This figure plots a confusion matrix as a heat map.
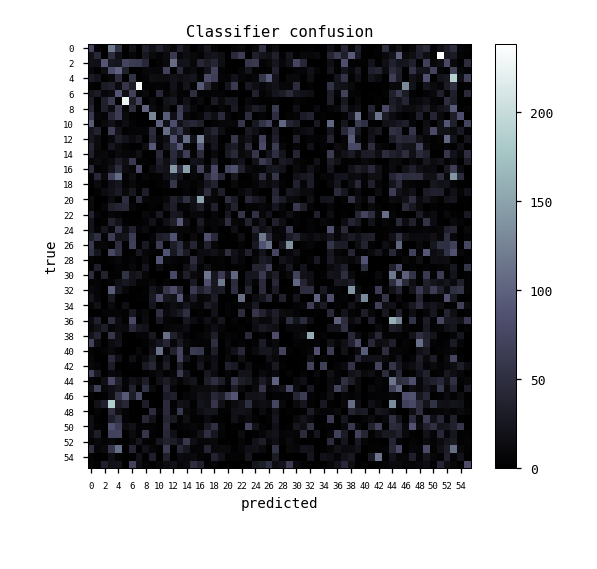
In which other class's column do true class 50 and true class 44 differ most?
27
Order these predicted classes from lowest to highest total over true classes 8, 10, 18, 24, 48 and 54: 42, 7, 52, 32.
7, 32, 42, 52
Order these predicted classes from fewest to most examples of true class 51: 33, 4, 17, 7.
7, 33, 17, 4
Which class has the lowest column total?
34
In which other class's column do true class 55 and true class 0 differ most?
3
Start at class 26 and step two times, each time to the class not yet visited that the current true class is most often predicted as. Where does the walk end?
45
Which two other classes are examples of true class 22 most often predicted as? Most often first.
43, 40
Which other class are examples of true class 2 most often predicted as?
12
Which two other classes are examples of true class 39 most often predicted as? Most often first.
48, 0
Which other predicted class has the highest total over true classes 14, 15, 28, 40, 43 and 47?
10
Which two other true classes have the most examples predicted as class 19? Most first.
31, 30
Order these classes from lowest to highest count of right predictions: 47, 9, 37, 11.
37, 47, 11, 9
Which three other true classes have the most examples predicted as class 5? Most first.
7, 46, 2
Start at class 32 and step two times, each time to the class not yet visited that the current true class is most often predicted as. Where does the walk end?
11
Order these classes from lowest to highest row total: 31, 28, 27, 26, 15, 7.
28, 15, 7, 31, 27, 26
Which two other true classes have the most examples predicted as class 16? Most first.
20, 12
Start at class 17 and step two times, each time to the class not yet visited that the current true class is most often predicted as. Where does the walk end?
4
